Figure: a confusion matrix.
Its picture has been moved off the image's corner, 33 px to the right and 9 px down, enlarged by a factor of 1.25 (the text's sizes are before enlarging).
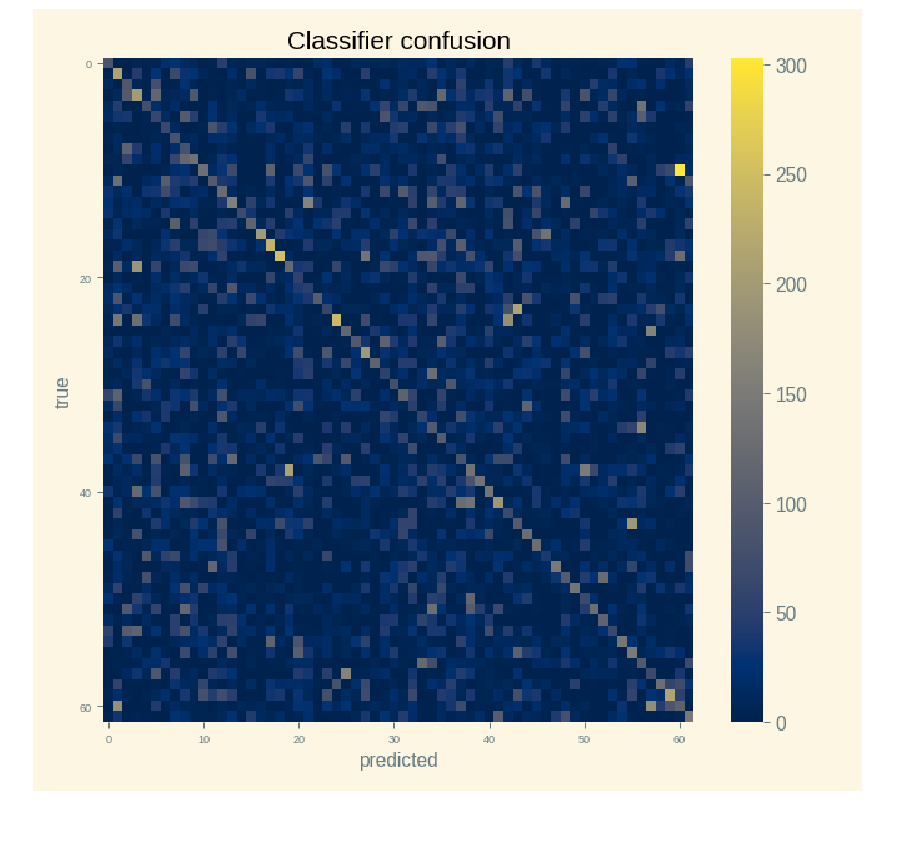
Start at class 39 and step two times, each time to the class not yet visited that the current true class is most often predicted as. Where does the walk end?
19
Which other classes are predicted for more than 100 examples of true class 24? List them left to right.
1, 3, 42
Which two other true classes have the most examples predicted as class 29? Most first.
26, 5
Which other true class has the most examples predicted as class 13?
37
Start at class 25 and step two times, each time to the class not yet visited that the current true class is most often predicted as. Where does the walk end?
5
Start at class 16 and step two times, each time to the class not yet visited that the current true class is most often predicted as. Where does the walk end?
4
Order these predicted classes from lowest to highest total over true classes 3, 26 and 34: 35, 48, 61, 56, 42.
61, 48, 42, 56, 35
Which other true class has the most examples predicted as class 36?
30
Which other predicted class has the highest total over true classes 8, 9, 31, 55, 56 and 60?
1
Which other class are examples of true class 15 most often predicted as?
7
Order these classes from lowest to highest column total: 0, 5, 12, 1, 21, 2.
0, 2, 21, 5, 12, 1
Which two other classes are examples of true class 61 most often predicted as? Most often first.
41, 48
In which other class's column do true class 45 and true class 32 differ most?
44
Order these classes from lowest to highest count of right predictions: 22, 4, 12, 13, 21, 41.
21, 4, 22, 12, 13, 41
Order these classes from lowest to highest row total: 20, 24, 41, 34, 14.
20, 14, 34, 41, 24
